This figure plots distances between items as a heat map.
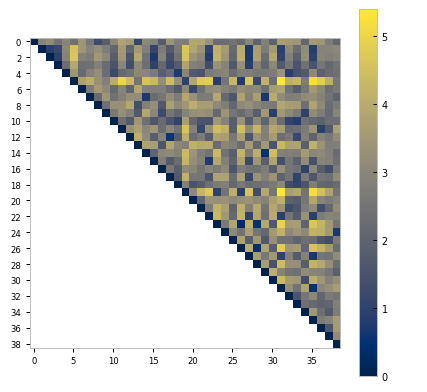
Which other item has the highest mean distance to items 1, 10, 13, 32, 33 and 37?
5
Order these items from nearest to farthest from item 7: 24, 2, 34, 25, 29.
29, 25, 24, 2, 34
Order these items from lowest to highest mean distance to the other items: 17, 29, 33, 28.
33, 17, 29, 28
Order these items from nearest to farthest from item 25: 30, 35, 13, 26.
35, 13, 30, 26
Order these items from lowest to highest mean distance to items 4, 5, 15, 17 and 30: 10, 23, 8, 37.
10, 23, 37, 8
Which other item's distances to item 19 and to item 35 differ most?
31
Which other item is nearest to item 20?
6
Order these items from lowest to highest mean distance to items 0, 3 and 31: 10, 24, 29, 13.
10, 29, 13, 24
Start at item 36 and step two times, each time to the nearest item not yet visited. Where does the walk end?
21
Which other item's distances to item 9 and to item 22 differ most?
30
